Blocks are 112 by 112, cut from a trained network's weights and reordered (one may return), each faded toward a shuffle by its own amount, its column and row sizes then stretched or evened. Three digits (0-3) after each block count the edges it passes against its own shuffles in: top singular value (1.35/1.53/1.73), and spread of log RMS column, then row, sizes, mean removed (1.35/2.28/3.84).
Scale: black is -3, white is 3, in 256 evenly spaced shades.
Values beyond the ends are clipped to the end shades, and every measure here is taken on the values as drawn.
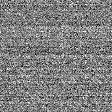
3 1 1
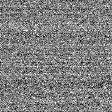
2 1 1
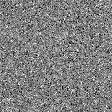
1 0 0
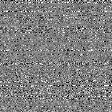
1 1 3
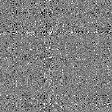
2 2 2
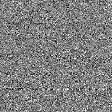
2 1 1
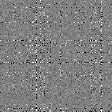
3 2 2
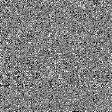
0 2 2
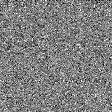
1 0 1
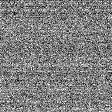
2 0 1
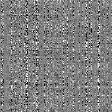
1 3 1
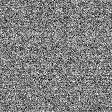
0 0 0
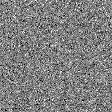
0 0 1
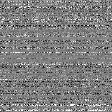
3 1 3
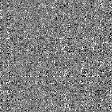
1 2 2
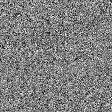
0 0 1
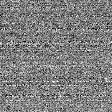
2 0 2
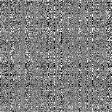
3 3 1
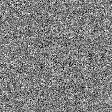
1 0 1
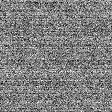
3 0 1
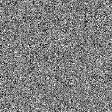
0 1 1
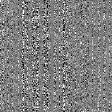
2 3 0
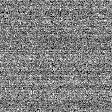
3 1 0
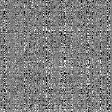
2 3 1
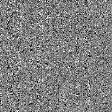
0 2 1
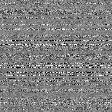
1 0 3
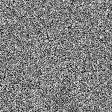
0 0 0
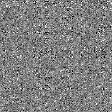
2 2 1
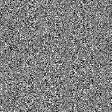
2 2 0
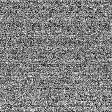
2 0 1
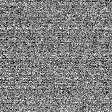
3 1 1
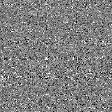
1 1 2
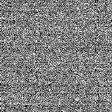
1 2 0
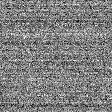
3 0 1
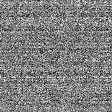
3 1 1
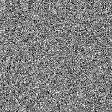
3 0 1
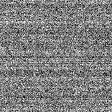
3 1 0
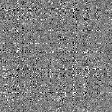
2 2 2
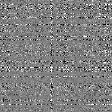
2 2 3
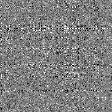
3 2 2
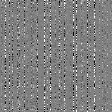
2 3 1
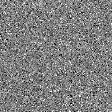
1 1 1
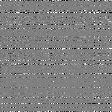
3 1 3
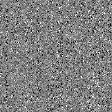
1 2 1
